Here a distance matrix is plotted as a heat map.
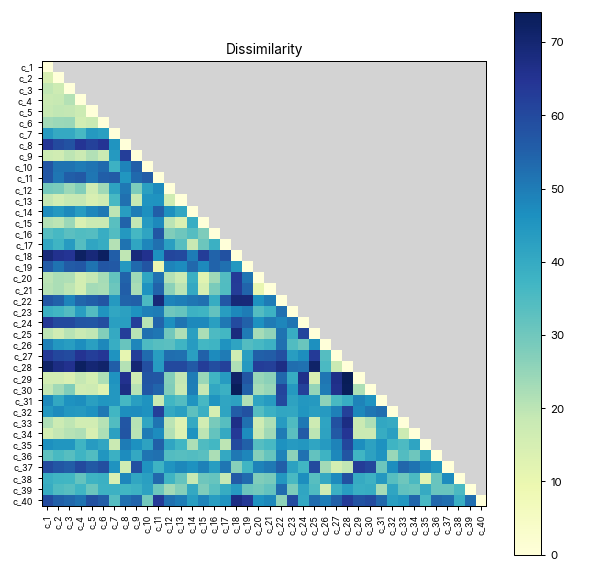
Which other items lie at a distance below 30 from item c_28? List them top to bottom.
c_8, c_18, c_27, c_37
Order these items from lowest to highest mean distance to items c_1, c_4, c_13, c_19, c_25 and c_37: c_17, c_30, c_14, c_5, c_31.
c_5, c_30, c_31, c_17, c_14
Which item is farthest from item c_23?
c_40
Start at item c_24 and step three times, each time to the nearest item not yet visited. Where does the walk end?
c_22
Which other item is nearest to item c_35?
c_38
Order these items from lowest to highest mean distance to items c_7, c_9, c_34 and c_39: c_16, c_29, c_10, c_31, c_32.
c_29, c_16, c_31, c_32, c_10
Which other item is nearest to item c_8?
c_27
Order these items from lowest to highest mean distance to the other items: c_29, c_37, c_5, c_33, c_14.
c_33, c_5, c_29, c_14, c_37
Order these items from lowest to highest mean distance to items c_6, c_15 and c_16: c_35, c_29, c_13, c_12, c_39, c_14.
c_13, c_12, c_29, c_39, c_35, c_14
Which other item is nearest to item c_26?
c_39
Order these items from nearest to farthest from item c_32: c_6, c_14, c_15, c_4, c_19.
c_14, c_15, c_4, c_6, c_19
